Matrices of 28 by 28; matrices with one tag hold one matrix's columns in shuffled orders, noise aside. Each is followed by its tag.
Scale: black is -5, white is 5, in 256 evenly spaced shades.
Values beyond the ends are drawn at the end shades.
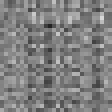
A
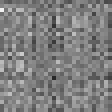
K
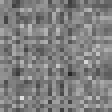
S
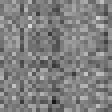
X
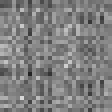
S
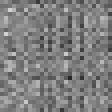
K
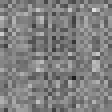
K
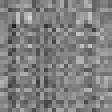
A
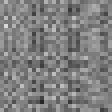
X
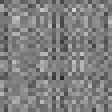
K
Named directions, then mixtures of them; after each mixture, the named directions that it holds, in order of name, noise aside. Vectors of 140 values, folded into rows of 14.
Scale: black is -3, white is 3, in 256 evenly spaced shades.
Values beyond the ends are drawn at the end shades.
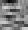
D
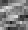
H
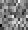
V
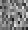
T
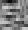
D.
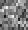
H, V.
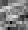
H.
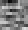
D.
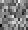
V.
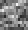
H, V.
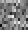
D, V.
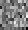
T, V.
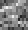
H, V.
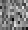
T.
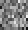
T, V.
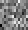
V.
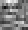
D.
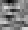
D.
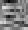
D.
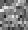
H, V.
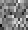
V.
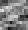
H.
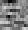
D.
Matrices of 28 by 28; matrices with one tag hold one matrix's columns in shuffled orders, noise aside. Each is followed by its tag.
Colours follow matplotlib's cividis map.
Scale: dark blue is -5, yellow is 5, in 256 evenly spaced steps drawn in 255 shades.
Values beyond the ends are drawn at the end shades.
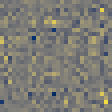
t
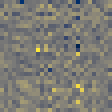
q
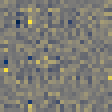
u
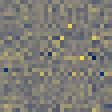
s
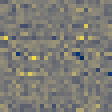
s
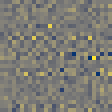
s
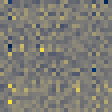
q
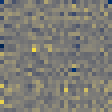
q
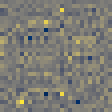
t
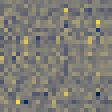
t
